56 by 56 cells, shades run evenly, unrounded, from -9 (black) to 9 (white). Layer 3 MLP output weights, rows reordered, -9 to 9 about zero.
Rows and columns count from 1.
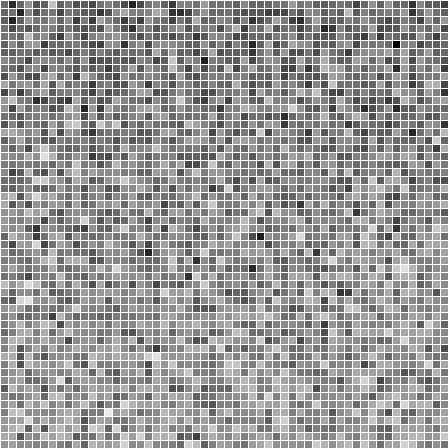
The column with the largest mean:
51
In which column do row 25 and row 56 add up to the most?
25
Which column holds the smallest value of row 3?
2
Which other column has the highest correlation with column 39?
52
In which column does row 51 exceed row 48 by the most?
48
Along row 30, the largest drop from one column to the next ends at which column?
39
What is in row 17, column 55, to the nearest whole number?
-1
